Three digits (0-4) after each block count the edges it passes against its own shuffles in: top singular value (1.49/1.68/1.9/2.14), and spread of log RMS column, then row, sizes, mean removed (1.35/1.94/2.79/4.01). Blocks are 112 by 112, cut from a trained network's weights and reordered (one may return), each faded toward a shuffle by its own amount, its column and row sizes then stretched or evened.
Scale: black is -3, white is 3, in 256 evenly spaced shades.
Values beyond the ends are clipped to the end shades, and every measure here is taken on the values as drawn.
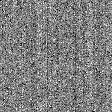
1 1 0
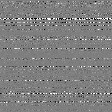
4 0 4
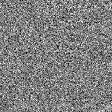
1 0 1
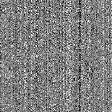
3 3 1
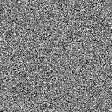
1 0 0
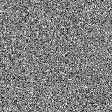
0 0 0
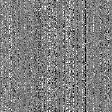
3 4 0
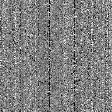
3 3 0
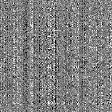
4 3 2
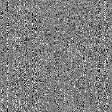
0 4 0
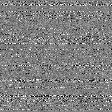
0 0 4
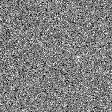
0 0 0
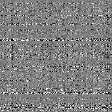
1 1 4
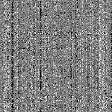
4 3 2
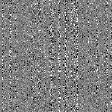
1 4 1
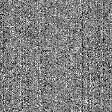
2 2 1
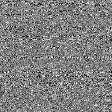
0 0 3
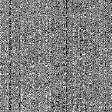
3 3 2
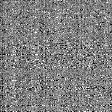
1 0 3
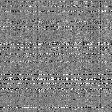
2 0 4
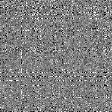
2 3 3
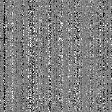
3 4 2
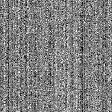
4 2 0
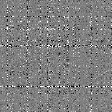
3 3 3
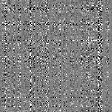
3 4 3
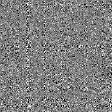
1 3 2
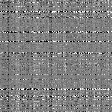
4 1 4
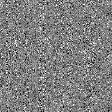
0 3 1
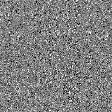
0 2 0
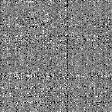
1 2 3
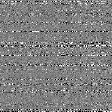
1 2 4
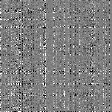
3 4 3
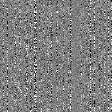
1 4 0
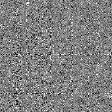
2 3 1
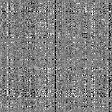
4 3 3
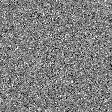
0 0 0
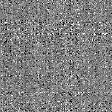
0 2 3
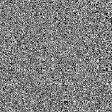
1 2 2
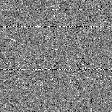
3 1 2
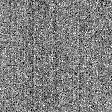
1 0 0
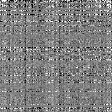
4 1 4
